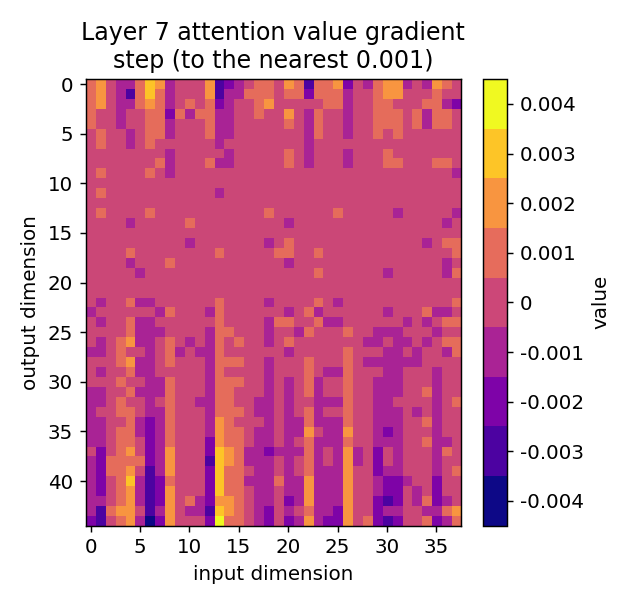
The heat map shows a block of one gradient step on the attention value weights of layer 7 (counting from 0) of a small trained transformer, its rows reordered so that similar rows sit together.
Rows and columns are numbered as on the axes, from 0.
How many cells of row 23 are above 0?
4
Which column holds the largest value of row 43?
13
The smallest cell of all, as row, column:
44, 6
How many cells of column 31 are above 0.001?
2
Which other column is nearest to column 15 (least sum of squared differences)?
3
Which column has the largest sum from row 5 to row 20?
1
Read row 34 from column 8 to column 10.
0.001 0 0
